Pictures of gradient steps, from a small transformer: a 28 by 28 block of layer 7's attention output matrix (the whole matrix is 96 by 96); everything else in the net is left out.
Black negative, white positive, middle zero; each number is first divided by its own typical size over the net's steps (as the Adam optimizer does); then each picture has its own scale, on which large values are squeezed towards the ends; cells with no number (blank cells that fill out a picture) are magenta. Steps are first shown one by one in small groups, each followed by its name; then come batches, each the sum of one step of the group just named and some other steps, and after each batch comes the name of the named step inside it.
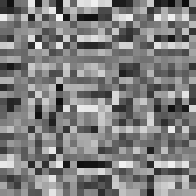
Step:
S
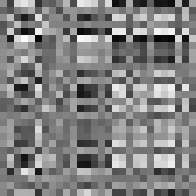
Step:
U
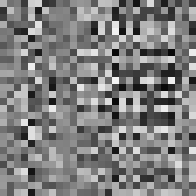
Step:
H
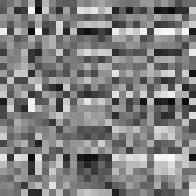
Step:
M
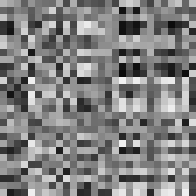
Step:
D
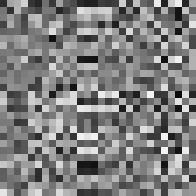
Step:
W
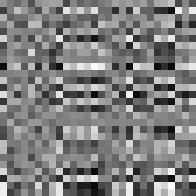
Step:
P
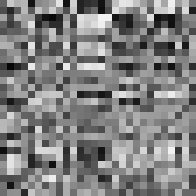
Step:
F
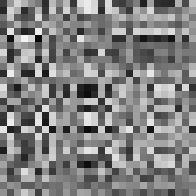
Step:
U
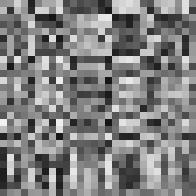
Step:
F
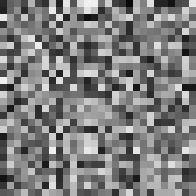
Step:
S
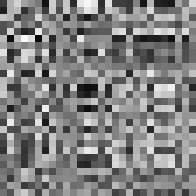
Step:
U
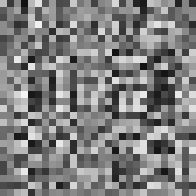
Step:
H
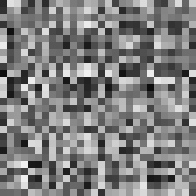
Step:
D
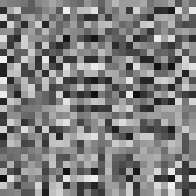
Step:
P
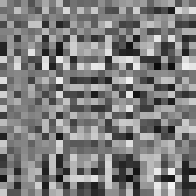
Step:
P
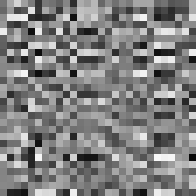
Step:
M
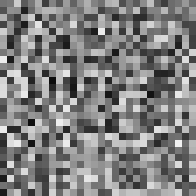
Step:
H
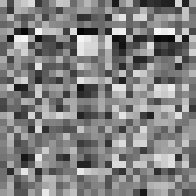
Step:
U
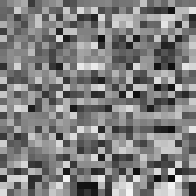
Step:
P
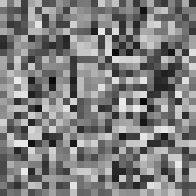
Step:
H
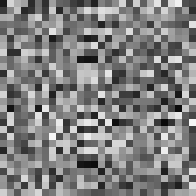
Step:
W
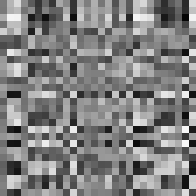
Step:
M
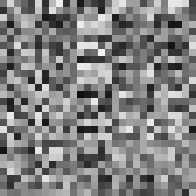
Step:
F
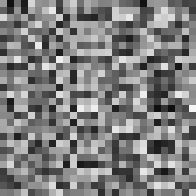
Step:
S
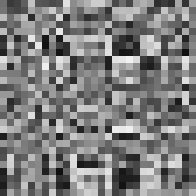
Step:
S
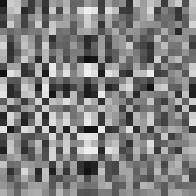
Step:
W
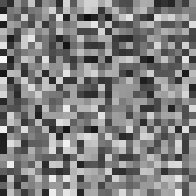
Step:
S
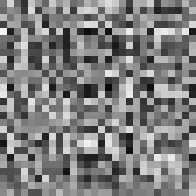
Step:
M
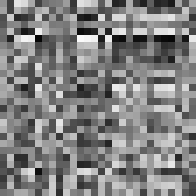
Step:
U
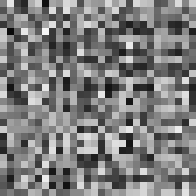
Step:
D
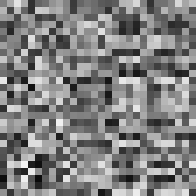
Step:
D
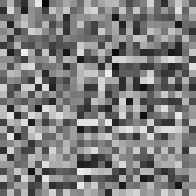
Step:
H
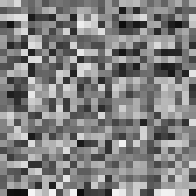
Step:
D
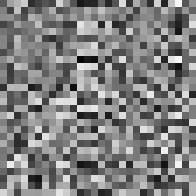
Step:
W
